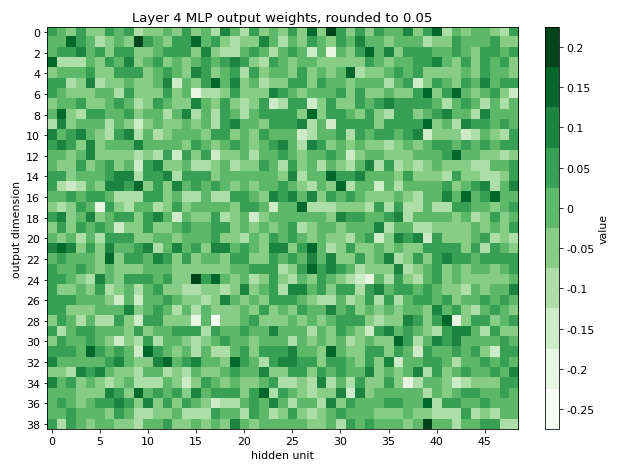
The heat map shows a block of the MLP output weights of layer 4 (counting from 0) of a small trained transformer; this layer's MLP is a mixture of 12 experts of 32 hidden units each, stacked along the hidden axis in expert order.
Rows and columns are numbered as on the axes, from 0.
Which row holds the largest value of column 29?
0
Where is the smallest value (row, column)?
28, 17
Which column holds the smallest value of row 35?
31
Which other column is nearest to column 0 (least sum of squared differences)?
8
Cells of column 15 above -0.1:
29
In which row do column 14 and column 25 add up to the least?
34
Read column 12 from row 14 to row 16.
0.1 -0.05 -0.05
